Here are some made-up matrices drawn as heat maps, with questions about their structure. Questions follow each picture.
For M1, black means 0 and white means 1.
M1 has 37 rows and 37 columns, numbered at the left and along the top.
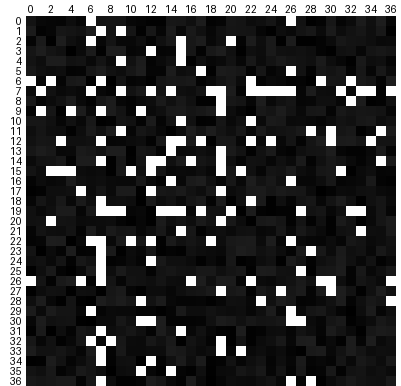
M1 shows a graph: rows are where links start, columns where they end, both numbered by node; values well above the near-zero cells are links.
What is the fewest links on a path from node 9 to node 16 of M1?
3
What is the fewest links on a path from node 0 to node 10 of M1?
3
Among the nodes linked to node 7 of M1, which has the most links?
node 19
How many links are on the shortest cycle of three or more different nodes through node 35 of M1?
5
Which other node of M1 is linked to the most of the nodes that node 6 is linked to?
node 26
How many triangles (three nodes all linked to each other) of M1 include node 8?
1
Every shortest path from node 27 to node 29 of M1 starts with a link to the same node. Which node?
node 30
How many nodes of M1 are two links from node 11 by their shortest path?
10
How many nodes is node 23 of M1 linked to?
2
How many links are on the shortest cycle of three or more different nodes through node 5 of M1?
5
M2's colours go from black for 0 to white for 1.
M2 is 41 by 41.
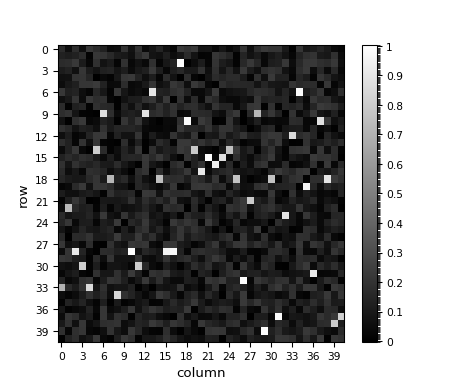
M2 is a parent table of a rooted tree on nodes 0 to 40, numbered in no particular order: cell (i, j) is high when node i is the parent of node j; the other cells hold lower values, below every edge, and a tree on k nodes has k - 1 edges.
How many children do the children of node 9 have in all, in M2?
7
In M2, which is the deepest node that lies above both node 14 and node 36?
10
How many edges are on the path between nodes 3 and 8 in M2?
8
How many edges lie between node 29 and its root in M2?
6
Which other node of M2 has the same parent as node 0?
4
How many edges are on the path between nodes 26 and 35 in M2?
9
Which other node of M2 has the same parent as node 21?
23
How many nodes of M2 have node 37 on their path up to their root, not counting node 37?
3
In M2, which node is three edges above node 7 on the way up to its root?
28
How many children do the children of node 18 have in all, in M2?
6
